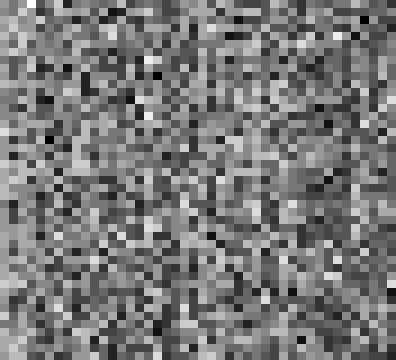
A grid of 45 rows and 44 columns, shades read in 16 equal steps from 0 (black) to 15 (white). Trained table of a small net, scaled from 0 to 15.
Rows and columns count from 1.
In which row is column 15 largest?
31
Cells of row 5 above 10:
5
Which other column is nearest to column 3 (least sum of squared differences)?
1
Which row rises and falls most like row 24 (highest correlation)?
11
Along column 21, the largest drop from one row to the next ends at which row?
20
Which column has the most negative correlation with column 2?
43
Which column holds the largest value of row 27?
29
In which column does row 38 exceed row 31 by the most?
41
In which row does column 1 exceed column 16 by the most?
17
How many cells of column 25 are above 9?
17
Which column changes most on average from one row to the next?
16
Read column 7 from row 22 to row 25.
2 11 2 10
